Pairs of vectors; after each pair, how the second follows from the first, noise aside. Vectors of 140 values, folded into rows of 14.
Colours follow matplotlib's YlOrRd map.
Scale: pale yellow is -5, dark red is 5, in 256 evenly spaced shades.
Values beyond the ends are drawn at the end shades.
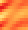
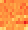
wrapped around, negated, partly zeroed.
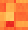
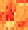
negated.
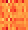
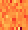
reversed, partly zeroed.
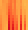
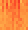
reversed, shrunk.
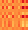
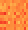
reversed, shrunk.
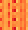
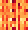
reversed, scaled up.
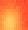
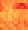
wrapped around, negated, partly zeroed.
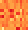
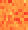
reversed, shrunk.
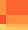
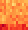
negated.
